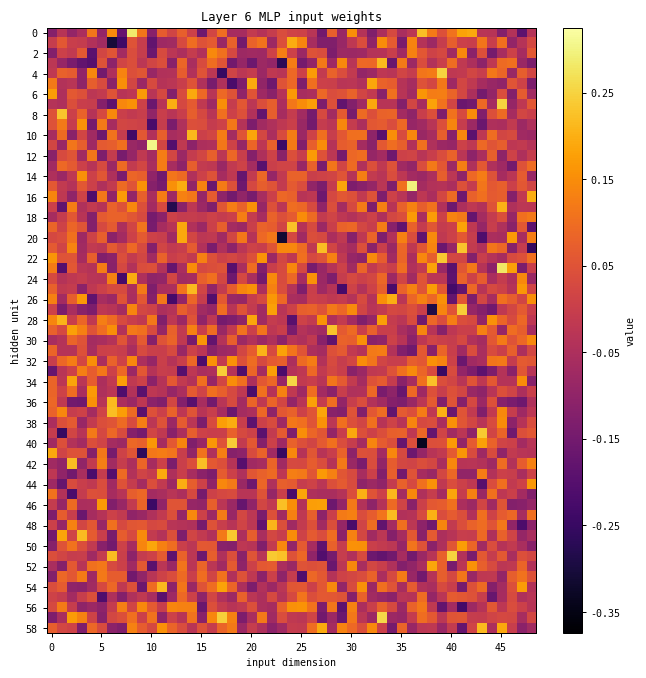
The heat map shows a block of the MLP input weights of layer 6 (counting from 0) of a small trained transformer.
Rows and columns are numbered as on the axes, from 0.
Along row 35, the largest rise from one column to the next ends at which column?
21
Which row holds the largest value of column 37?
0
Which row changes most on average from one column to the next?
10
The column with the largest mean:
24
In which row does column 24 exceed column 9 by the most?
41
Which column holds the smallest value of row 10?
8
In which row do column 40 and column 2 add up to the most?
42
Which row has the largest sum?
32
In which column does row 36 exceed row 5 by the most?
6
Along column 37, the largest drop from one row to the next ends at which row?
40
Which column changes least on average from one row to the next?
47
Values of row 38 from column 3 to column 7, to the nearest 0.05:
-0.1 0 0.05 0.05 0.1
